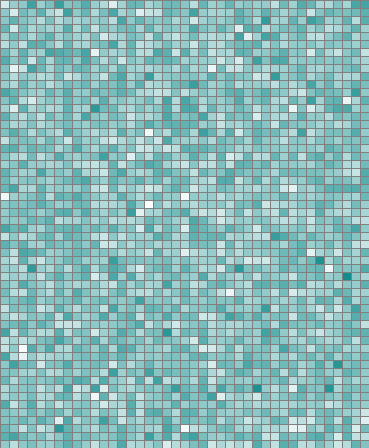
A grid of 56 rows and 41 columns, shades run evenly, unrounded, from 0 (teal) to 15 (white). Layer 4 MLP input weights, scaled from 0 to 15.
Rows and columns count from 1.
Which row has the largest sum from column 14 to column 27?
32
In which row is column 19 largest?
56
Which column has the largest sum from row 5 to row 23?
24
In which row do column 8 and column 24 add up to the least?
50
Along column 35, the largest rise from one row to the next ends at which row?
14
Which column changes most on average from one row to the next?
17
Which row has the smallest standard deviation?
38
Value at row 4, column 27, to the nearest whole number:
13
